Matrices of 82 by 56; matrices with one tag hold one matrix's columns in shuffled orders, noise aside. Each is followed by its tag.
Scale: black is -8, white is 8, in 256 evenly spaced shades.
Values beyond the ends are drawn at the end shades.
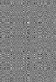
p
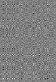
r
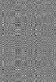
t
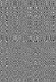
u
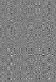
r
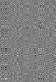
r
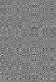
r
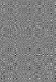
r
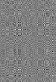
t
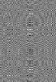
t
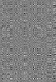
r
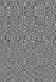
u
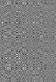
p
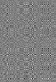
r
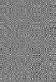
r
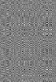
t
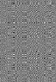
p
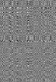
u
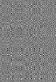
r
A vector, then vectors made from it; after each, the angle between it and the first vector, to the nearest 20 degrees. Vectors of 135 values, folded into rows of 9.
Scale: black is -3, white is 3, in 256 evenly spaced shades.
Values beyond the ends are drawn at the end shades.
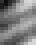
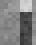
80 degrees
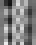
80 degrees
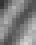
80 degrees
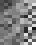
60 degrees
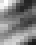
160 degrees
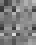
60 degrees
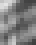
160 degrees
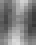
80 degrees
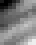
40 degrees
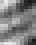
160 degrees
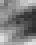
80 degrees
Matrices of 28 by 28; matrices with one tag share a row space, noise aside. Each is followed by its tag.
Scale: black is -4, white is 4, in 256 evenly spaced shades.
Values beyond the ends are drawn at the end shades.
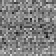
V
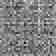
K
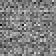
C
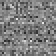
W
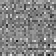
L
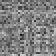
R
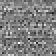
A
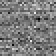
R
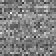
C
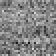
R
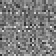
V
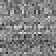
C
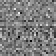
V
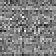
C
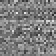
K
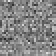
A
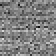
R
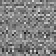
L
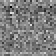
W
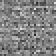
R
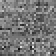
R
